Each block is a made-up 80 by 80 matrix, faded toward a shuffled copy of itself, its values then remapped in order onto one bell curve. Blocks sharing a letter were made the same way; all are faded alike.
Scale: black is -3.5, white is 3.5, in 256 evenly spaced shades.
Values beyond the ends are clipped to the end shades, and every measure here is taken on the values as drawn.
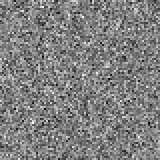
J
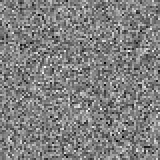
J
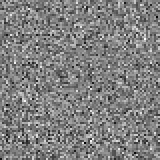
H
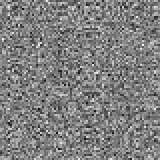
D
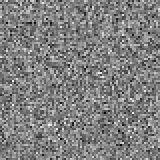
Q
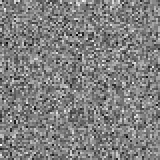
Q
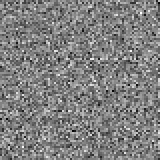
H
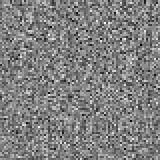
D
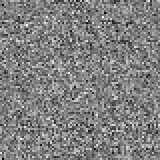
H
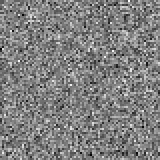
Q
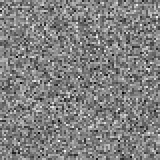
J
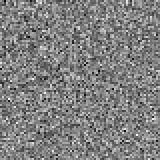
Q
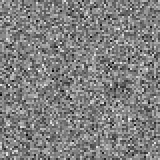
Q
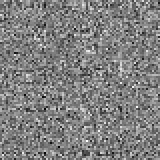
H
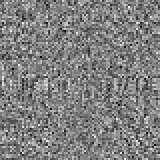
D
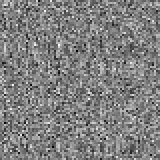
D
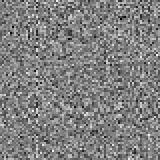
D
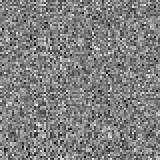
D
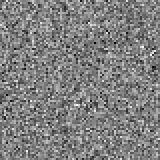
Q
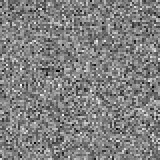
Q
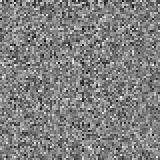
H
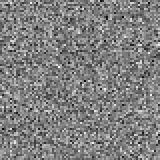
H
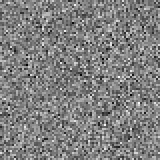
Q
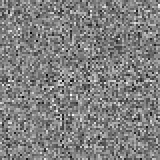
H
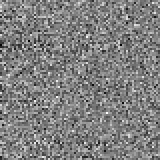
H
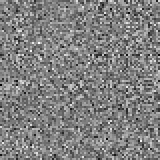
H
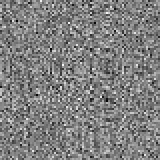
D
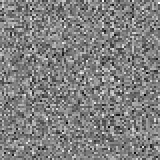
D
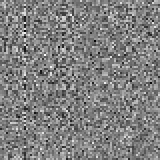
D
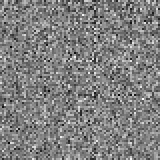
H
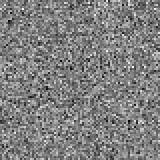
Q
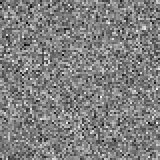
J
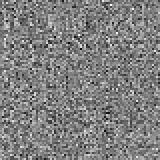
D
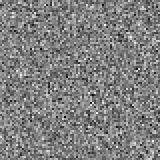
J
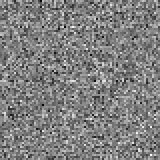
H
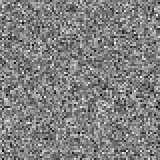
Q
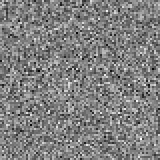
Q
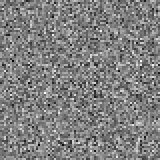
H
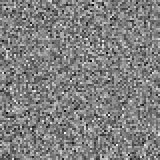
J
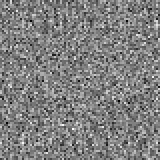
Q
